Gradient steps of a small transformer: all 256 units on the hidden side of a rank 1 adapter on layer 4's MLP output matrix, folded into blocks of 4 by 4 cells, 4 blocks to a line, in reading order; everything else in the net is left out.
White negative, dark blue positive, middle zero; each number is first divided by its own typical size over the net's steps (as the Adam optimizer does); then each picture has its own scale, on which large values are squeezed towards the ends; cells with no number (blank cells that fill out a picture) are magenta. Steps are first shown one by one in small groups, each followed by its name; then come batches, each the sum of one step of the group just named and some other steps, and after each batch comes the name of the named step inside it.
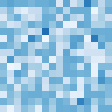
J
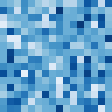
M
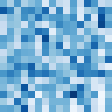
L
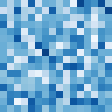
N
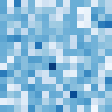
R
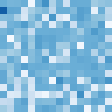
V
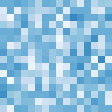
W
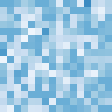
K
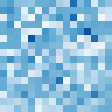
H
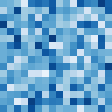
N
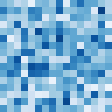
V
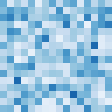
L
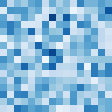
N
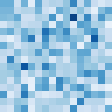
V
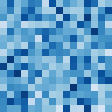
L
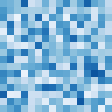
V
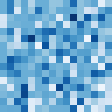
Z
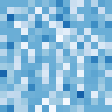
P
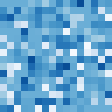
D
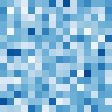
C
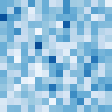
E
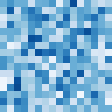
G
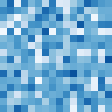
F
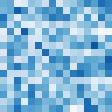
F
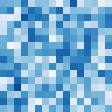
G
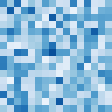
G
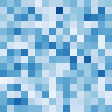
G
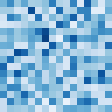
P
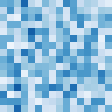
G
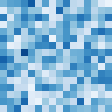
E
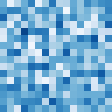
F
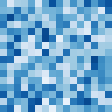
P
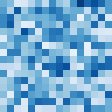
D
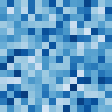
C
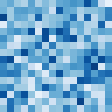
E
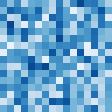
D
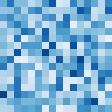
G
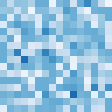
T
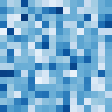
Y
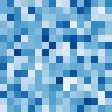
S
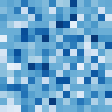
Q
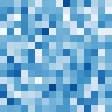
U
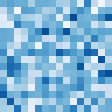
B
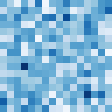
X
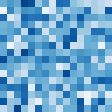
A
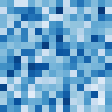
Y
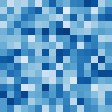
B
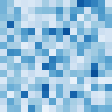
T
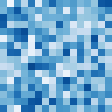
Q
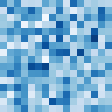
Q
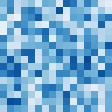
U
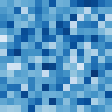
Q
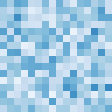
T
